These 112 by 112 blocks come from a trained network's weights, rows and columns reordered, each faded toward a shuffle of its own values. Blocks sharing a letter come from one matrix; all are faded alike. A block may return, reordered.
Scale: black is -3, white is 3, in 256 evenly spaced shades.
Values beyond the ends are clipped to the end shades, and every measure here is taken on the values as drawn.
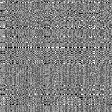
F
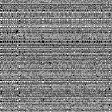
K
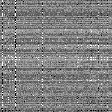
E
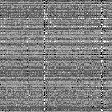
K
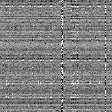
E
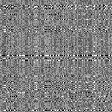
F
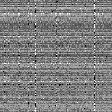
K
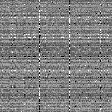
E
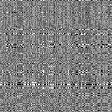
F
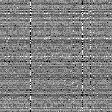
E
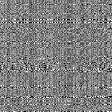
F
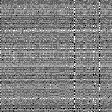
K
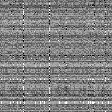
K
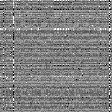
E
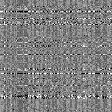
F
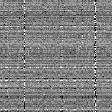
E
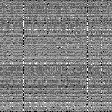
E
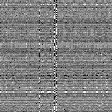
E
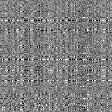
F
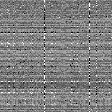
E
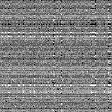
K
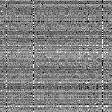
E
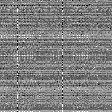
K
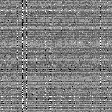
E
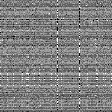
K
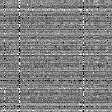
E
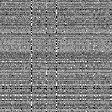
E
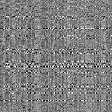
F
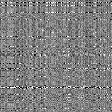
F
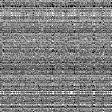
K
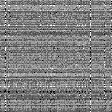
K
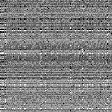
K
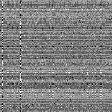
K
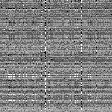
K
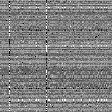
K
